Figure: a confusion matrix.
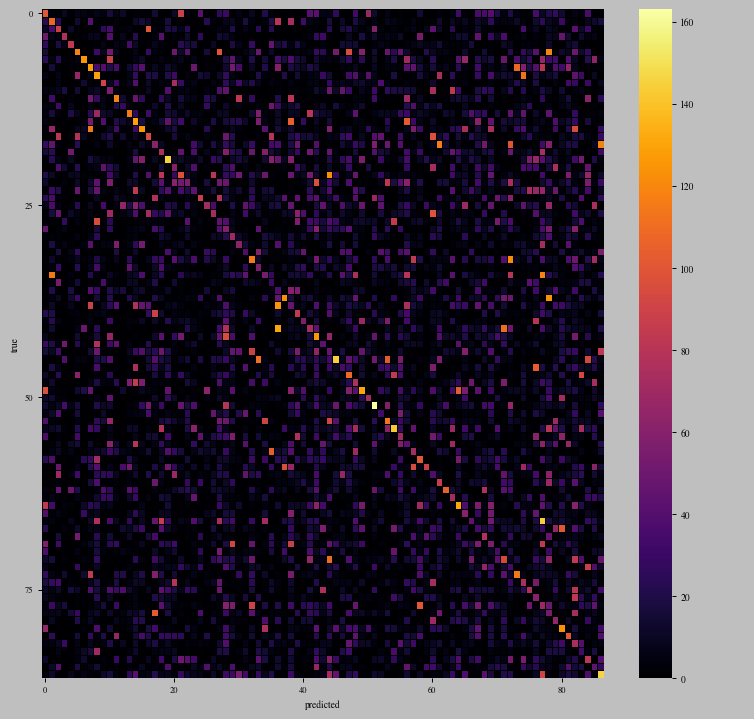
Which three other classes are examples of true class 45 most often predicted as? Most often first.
33, 53, 84
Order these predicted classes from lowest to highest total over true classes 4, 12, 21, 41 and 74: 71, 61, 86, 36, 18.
86, 61, 18, 71, 36
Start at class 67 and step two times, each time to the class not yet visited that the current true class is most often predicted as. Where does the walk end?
34
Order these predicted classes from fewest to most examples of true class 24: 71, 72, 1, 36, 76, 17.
76, 36, 71, 1, 72, 17
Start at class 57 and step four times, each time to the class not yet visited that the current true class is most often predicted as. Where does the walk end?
60
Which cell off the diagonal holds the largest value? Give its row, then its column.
66, 77
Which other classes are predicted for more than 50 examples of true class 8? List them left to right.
5, 61, 74
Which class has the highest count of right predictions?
51
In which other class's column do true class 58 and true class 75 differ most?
82
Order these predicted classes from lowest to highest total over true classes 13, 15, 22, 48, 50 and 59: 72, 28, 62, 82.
62, 28, 72, 82
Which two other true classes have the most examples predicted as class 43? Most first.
75, 67
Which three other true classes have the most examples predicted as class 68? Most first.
62, 72, 17
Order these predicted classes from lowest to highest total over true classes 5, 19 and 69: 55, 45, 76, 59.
59, 55, 45, 76
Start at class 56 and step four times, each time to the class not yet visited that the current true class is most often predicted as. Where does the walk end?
39
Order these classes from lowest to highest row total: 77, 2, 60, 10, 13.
2, 10, 60, 13, 77
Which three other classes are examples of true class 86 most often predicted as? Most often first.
77, 44, 30
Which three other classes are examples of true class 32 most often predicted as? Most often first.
72, 57, 85
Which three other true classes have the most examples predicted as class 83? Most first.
47, 54, 19
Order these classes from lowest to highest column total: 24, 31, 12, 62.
12, 62, 24, 31
